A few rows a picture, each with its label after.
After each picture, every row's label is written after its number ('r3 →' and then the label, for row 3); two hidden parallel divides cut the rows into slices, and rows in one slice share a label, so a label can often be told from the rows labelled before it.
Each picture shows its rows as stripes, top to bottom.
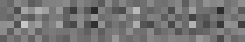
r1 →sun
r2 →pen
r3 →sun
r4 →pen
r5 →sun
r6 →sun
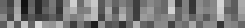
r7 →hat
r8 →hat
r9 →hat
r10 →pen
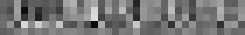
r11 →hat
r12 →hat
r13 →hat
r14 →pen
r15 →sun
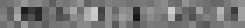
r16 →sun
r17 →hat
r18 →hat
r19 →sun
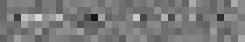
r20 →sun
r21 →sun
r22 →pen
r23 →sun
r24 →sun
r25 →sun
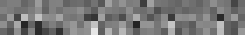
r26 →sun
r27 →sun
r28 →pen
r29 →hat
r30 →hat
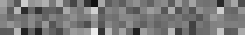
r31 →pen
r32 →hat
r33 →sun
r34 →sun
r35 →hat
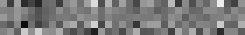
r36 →hat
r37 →sun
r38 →sun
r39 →hat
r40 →pen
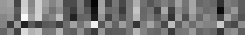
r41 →pen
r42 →pen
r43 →pen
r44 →hat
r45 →pen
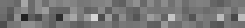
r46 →sun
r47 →sun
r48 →hat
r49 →sun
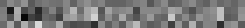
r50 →sun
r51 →hat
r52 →hat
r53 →pen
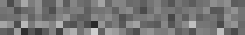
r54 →sun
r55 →sun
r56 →sun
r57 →pen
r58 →hat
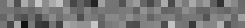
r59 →pen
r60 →sun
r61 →sun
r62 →hat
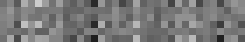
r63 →pen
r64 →sun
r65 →sun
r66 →pen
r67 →sun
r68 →pen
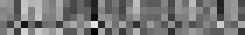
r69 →pen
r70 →pen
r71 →pen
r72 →hat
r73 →pen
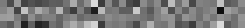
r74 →hat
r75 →pen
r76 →sun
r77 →hat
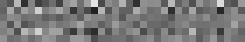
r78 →hat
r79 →pen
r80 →sun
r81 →sun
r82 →pen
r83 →sun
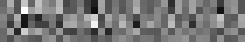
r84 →pen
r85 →pen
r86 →hat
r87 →hat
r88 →pen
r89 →sun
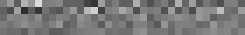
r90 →pen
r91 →hat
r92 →sun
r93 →sun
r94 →sun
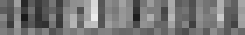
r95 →hat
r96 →hat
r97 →hat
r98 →hat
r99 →sun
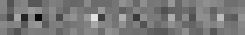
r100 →sun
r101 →sun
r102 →hat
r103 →sun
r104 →sun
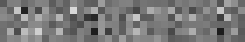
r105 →sun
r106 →hat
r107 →pen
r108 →sun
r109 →pen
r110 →sun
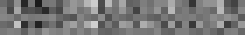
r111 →hat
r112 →hat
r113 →sun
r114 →hat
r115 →sun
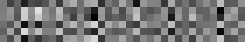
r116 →hat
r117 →pen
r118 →pen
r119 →hat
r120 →pen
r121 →hat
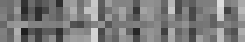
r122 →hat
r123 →hat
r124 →hat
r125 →sun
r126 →hat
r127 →hat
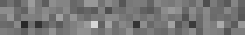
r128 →sun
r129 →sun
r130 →sun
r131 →hat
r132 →sun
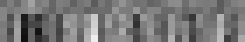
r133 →sun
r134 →sun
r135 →hat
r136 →hat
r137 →hat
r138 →hat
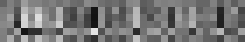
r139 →sun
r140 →pen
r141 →pen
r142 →pen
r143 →hat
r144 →pen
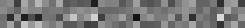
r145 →pen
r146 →sun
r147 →hat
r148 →pen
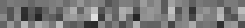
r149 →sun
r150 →hat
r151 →hat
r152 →pen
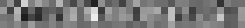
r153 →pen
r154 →hat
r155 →hat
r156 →sun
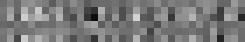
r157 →sun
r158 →pen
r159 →pen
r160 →sun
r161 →sun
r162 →pen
